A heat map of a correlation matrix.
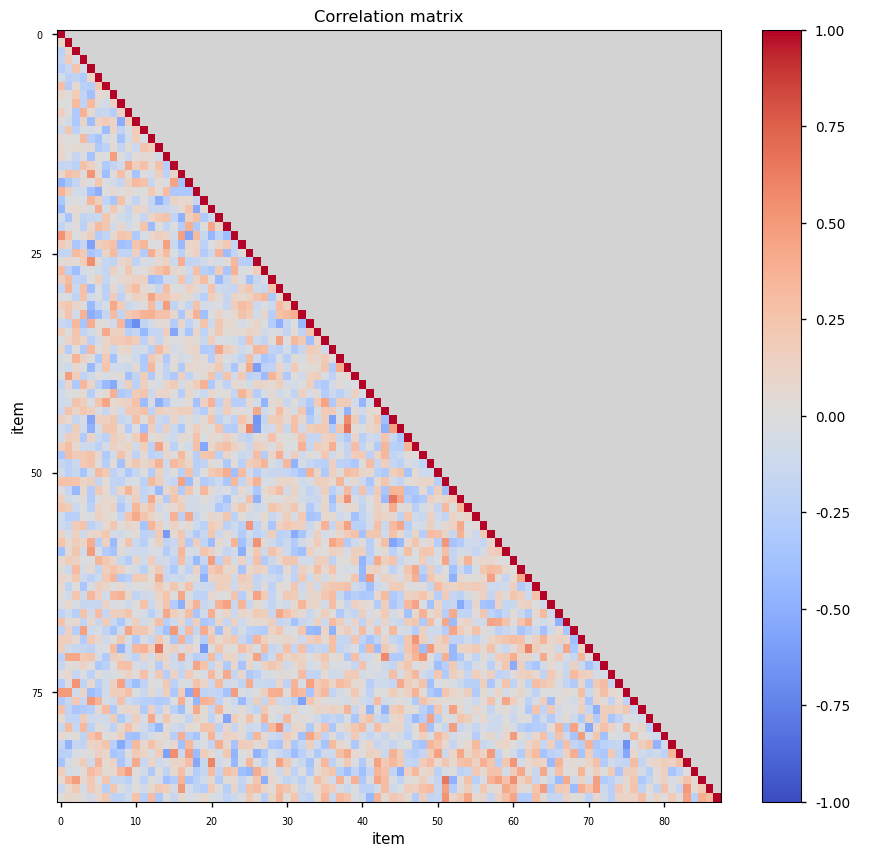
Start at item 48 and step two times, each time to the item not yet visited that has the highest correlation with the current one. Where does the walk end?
43
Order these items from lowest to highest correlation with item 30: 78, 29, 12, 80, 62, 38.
38, 62, 29, 80, 78, 12
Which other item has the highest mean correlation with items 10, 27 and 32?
70
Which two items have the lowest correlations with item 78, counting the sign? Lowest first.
22, 47
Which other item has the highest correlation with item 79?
29
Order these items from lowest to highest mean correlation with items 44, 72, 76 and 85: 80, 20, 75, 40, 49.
40, 49, 80, 75, 20
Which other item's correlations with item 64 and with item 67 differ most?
66
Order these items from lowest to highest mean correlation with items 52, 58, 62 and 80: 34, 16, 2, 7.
7, 2, 16, 34
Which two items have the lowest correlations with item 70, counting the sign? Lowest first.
19, 79
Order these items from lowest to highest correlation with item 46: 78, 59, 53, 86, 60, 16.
53, 78, 60, 16, 86, 59
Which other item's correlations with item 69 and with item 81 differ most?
75
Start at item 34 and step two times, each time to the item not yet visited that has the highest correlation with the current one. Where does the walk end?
42
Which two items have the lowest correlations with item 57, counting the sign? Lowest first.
14, 31
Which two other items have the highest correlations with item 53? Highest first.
44, 38
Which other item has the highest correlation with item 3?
68
